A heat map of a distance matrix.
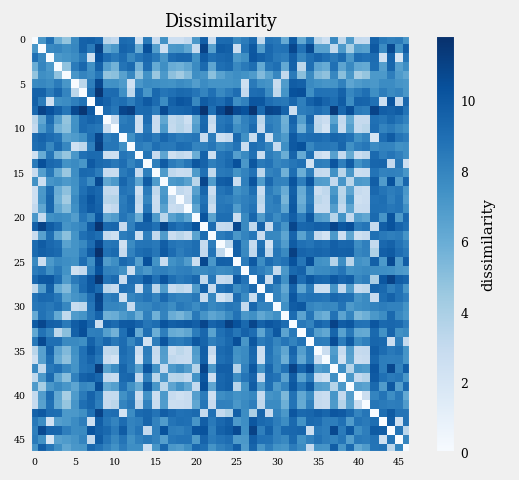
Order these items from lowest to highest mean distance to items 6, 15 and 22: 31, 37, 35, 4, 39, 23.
35, 4, 31, 39, 37, 23
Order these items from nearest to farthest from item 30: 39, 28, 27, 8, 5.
5, 39, 28, 27, 8
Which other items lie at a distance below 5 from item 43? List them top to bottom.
2, 7, 45
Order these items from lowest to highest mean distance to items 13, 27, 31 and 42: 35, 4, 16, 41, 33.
4, 41, 35, 33, 16
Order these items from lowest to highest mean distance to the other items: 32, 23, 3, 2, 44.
3, 23, 2, 44, 32
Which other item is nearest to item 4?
31
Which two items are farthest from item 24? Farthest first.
8, 32
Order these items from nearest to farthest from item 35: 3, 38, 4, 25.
38, 4, 3, 25
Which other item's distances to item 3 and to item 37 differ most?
33
